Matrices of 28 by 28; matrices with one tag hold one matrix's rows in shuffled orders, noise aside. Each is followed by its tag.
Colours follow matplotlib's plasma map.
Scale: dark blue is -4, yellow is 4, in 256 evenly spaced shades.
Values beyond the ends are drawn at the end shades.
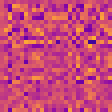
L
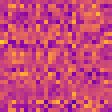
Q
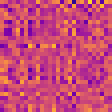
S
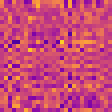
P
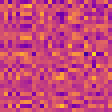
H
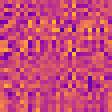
S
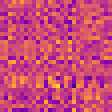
Q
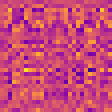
L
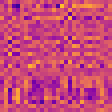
P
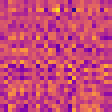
Q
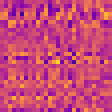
Q
